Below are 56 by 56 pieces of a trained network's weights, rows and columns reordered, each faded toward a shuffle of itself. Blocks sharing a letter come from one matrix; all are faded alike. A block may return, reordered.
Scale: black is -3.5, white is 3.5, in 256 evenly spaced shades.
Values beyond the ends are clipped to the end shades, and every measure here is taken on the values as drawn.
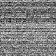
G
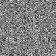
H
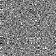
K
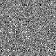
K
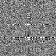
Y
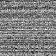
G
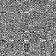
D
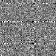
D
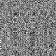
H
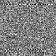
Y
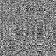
H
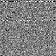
Y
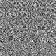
H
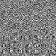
Y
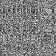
H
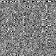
D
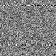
Y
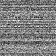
G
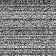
G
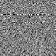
Y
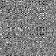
D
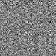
Y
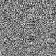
H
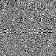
D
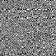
D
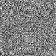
H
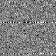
Y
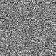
H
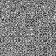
H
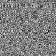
H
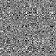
D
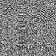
H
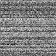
G
